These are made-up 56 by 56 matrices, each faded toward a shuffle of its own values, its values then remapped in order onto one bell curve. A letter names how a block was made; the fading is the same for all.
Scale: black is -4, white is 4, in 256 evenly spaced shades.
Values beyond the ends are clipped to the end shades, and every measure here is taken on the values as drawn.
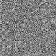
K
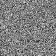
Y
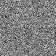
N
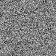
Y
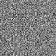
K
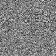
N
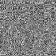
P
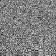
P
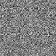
P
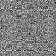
P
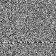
Y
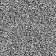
N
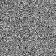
K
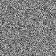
K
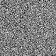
N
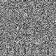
N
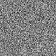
K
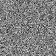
N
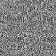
P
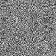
K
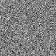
K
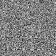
Y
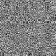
P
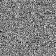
Y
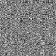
P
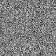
N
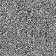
K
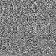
K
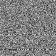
Y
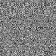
P
